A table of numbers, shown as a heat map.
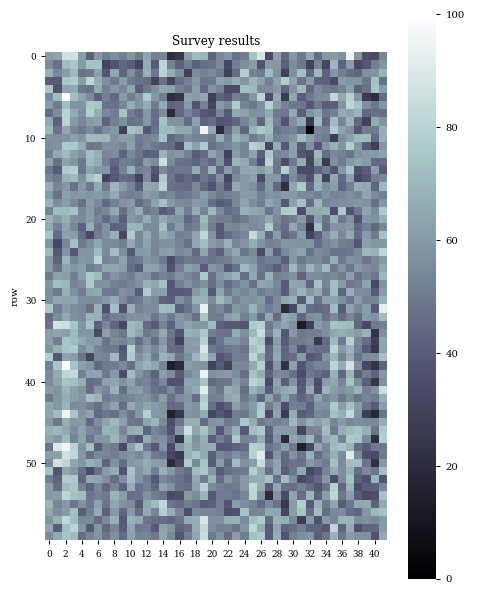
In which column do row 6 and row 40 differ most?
27
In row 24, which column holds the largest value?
41
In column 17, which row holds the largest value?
46
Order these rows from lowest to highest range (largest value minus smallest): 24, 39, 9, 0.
24, 39, 0, 9
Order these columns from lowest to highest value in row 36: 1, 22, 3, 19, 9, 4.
9, 22, 4, 1, 3, 19
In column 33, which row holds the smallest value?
35
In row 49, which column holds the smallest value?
16
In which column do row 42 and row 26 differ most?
19
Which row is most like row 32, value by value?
42
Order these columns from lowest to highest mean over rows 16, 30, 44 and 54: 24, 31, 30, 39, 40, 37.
40, 39, 31, 24, 37, 30
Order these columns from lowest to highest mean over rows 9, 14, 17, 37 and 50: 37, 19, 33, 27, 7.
33, 7, 27, 37, 19
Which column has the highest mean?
2
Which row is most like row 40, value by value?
11
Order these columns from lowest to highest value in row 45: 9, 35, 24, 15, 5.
15, 5, 35, 9, 24
